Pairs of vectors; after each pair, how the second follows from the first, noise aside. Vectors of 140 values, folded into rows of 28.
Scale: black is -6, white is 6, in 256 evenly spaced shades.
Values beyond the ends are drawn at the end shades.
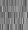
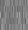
reversed, negated, shrunk.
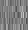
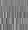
wrapped around, partly zeroed.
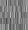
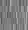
wrapped around, partly zeroed.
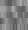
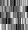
reversed, scaled up.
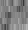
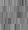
reversed, shrunk.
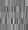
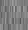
reversed, shrunk.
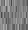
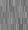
reversed, negated, shrunk.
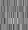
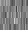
shuffled.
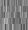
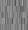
reversed, negated, shrunk.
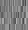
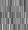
shuffled.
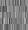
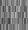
sign-scrambled.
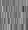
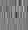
wrapped around, partly zeroed.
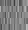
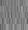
reversed, negated, shrunk.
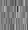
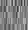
sign-scrambled.
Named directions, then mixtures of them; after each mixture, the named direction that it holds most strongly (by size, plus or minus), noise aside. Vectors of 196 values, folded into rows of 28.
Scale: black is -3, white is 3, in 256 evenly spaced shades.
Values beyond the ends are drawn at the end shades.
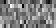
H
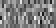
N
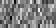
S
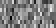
S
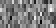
N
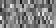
N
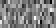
N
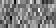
S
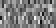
N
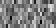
S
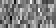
S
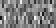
N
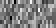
S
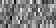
S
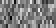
S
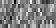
S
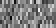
S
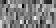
H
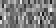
N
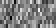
S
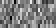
S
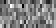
H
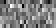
H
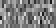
N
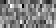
H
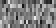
H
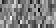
S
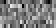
H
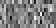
N
